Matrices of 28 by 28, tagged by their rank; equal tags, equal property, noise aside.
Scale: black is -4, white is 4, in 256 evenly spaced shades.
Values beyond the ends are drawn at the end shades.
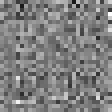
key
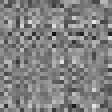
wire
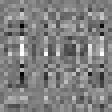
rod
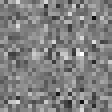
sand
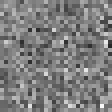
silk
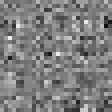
sand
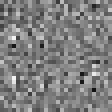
silk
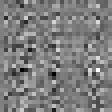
key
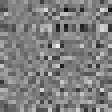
key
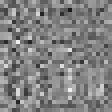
key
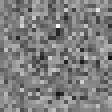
silk
